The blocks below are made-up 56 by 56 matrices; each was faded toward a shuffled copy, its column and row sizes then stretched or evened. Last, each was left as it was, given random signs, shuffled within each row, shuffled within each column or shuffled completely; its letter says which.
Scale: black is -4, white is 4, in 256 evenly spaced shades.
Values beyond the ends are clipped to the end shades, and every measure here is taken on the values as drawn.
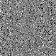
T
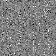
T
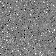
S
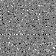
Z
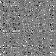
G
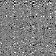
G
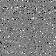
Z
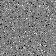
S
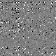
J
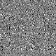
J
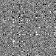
G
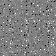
T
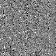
T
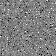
S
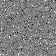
S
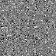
J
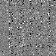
J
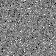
S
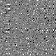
G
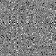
G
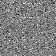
Z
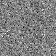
S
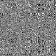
G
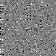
G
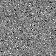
S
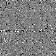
J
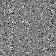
T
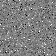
S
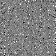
T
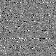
Z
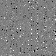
T
